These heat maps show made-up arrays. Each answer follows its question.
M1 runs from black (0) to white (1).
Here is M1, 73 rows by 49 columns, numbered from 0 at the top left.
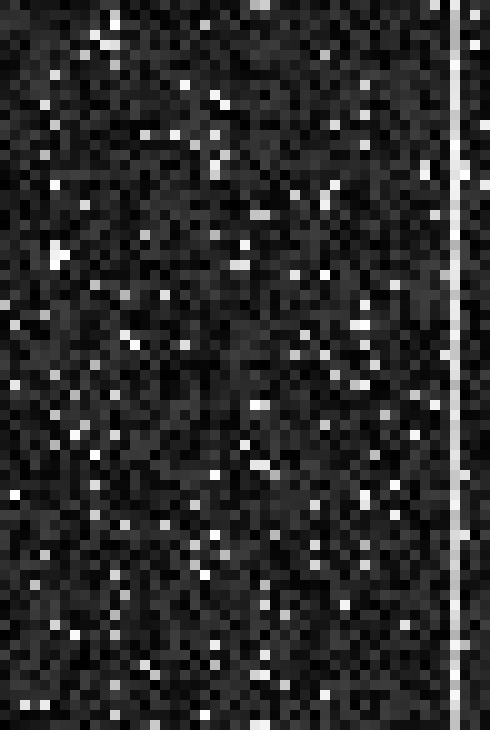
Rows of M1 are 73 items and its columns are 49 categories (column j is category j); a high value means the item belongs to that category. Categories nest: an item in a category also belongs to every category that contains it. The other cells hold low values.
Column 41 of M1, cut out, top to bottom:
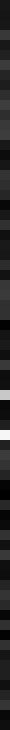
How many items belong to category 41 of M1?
2
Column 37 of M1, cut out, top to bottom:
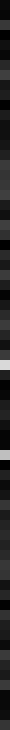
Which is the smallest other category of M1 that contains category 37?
9
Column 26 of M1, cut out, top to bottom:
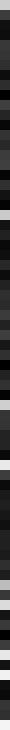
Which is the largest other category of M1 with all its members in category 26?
25
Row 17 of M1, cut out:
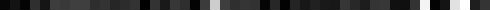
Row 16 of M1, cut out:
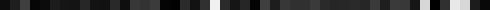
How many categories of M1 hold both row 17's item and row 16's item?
4
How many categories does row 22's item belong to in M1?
1
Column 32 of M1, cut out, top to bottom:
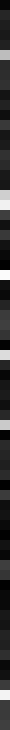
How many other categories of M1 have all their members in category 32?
3
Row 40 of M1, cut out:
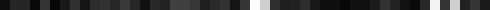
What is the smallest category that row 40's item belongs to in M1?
43
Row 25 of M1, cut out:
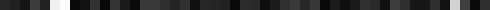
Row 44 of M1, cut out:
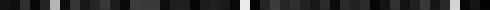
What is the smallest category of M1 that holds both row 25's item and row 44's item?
5
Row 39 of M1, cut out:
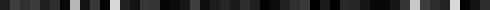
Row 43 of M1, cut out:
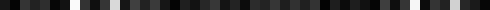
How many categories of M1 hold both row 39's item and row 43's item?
4
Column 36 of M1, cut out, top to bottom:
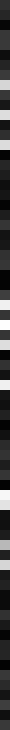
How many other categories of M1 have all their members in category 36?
7
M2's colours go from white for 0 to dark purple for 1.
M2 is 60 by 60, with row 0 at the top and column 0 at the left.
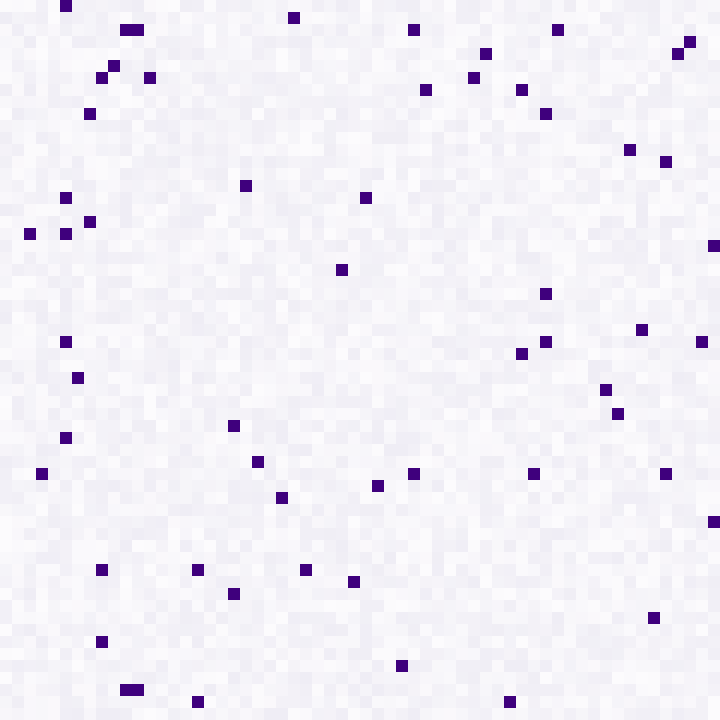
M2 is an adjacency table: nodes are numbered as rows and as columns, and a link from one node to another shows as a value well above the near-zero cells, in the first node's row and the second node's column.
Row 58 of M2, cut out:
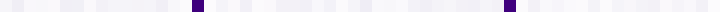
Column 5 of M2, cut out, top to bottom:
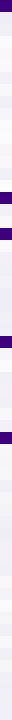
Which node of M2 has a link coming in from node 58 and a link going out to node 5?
node 16
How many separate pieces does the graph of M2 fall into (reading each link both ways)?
8
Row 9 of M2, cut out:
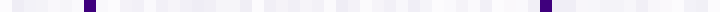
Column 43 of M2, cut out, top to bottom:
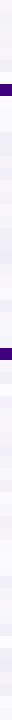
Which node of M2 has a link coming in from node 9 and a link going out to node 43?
node 7
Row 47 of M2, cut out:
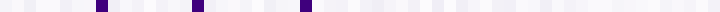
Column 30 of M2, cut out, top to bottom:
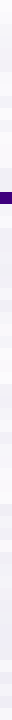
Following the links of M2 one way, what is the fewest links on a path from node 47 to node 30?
2
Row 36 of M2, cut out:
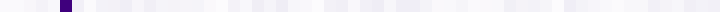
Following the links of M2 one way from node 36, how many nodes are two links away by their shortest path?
1
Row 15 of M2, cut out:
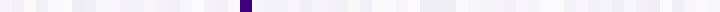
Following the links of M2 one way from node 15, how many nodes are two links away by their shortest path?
1
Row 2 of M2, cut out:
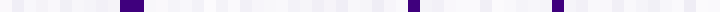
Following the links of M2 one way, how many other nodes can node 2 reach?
6
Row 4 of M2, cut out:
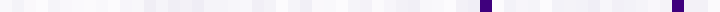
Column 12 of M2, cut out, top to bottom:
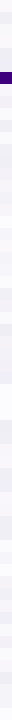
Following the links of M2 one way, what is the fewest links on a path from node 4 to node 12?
4
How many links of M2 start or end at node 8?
3
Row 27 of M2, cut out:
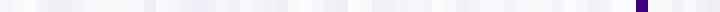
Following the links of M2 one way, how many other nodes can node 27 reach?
2
